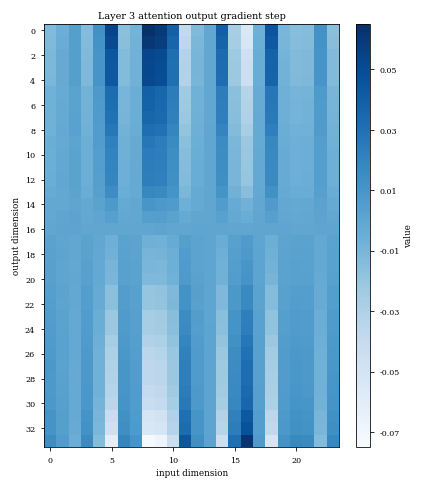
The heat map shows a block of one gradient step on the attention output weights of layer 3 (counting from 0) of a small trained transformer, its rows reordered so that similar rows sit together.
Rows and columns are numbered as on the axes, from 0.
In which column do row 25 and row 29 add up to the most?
16
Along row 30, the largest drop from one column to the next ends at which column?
8
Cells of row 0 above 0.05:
3
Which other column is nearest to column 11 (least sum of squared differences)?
15
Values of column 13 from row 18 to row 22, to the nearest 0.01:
0 0 0 0 0
